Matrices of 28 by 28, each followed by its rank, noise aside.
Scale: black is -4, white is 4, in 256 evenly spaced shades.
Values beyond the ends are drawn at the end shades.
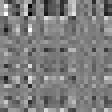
two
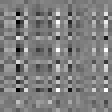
one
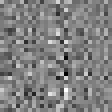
three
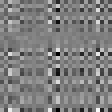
one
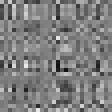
three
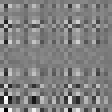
one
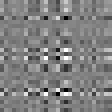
one
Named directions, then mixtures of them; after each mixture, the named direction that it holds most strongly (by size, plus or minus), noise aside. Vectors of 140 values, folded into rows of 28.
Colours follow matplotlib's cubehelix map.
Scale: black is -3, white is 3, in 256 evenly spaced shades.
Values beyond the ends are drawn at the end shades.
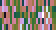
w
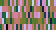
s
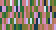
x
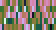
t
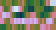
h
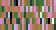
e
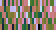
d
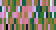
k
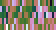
k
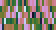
t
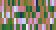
h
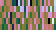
e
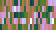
h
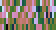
k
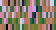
k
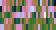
h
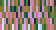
d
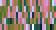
t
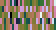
e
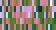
k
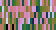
k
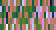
k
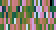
k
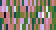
w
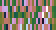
w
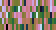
k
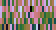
s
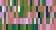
x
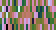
k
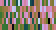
d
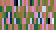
e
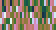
x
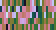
k
